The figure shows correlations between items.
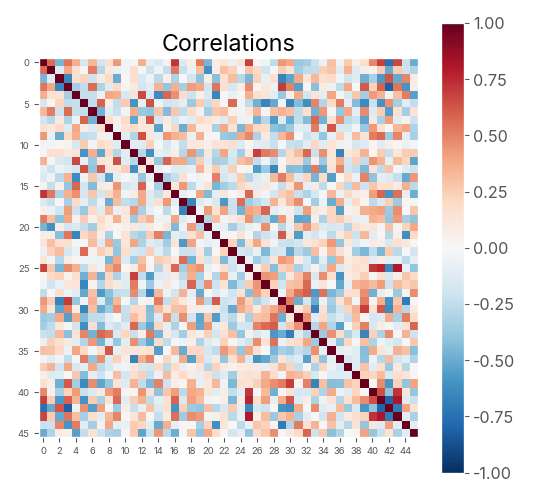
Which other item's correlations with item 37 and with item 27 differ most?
20
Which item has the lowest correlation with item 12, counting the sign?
45
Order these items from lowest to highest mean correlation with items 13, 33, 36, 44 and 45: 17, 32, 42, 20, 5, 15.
32, 17, 15, 20, 5, 42
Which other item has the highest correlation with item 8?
35
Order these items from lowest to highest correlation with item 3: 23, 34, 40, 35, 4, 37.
4, 23, 35, 34, 40, 37
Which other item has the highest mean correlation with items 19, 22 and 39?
3
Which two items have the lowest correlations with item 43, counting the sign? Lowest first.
42, 2
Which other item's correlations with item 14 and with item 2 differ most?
29
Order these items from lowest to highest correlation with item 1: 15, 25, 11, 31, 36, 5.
31, 15, 36, 5, 11, 25
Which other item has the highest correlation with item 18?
27
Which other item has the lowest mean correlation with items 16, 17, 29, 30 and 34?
33
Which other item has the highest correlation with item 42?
2
